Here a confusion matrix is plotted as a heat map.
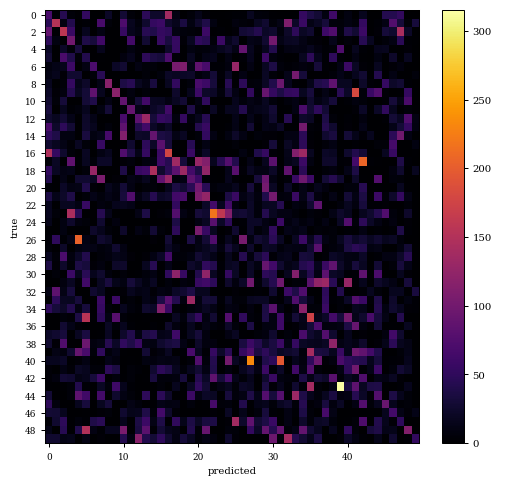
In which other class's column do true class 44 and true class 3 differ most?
33
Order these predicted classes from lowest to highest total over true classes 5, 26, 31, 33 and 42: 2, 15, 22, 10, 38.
10, 15, 2, 38, 22
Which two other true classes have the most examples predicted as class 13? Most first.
12, 48
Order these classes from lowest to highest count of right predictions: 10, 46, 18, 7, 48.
7, 46, 10, 48, 18
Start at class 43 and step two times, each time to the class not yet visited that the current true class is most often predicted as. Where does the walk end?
35
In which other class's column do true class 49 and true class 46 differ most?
32
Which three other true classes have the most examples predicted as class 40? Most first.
31, 35, 24
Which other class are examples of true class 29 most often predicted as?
38
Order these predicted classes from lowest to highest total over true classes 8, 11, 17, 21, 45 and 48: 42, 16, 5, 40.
40, 16, 5, 42
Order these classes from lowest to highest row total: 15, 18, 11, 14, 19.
15, 11, 14, 19, 18
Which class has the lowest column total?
49
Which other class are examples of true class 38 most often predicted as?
5
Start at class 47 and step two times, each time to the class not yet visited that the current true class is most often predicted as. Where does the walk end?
20
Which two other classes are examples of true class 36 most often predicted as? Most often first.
41, 31
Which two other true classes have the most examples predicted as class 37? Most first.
31, 30
